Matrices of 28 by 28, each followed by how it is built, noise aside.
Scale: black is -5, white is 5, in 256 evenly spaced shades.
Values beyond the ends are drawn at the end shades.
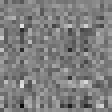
low rank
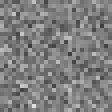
repeating rows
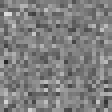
low rank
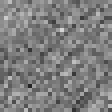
Hankel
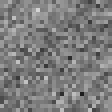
Hankel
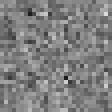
low rank
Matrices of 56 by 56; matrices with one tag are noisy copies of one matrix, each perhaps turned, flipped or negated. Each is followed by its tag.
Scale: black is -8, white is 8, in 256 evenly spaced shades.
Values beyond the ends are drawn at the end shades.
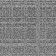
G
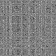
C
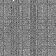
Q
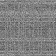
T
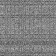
T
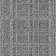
G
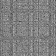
G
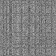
C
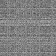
Q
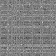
C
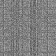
Q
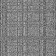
G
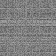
Q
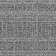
T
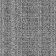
T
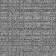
C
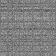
C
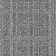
G
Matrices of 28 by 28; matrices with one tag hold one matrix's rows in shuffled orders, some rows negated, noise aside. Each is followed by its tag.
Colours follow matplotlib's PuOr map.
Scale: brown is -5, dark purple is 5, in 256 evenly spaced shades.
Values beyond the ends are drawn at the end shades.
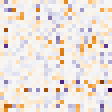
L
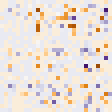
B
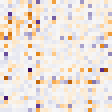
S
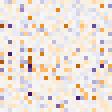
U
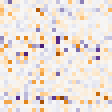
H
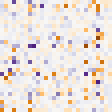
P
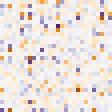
U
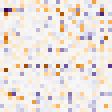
L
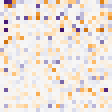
L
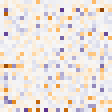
L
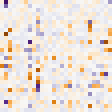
S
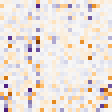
S
